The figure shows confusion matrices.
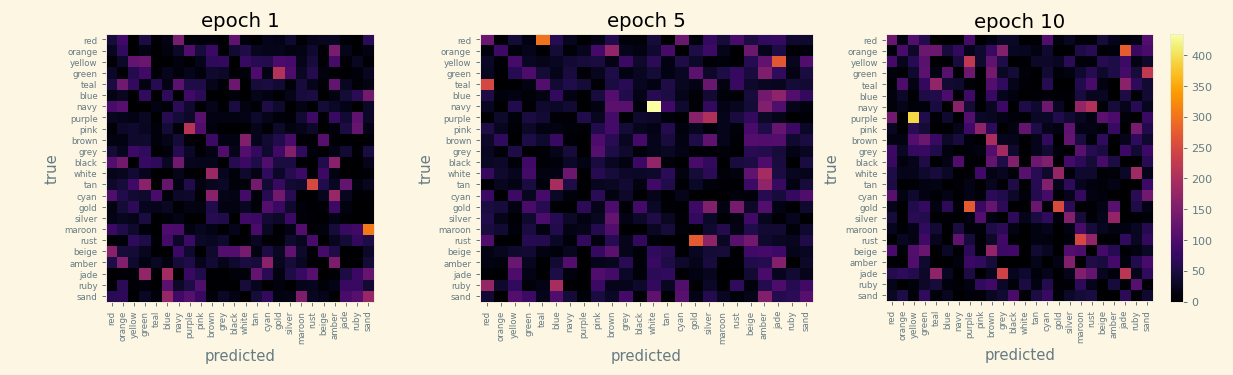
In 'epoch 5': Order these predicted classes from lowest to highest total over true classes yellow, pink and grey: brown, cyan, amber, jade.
cyan, brown, amber, jade
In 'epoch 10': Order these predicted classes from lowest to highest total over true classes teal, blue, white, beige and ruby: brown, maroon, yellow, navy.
navy, yellow, maroon, brown
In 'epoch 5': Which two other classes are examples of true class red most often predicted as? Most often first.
teal, cyan
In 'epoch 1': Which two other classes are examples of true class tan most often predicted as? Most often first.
rust, green
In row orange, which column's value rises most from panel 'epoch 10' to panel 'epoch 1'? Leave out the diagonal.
amber
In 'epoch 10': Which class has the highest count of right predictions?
gold
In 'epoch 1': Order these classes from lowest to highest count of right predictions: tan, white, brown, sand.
white, brown, tan, sand
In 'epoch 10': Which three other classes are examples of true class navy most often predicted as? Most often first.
rust, maroon, cyan
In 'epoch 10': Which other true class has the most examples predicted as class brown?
beige
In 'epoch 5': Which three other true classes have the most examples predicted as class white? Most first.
navy, black, sand
